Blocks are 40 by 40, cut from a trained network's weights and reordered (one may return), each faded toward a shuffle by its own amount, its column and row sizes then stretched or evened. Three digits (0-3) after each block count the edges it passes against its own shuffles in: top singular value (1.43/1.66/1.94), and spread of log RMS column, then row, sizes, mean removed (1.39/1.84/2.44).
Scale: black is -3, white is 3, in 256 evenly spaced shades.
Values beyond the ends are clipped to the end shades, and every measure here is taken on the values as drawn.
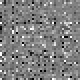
1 3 2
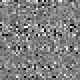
2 1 2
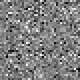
1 2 1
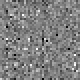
0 1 1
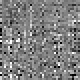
1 3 2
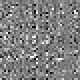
2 3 2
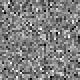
1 0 0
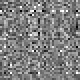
2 2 2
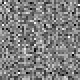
2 0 0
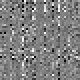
2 3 2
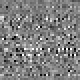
1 0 3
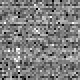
1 0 0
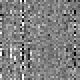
2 3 1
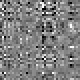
3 3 3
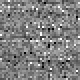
0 1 0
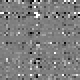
0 2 3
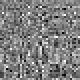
3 2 2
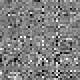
2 2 3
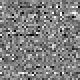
1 0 3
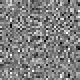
3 2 0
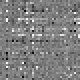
1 2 2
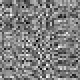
3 2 1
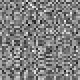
3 0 0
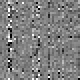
1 3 0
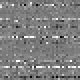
2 0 3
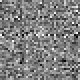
0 1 1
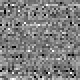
0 0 2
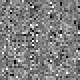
0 2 0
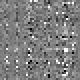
0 3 1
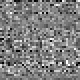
2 0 3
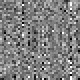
1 2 0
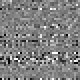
1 0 3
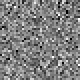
1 1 0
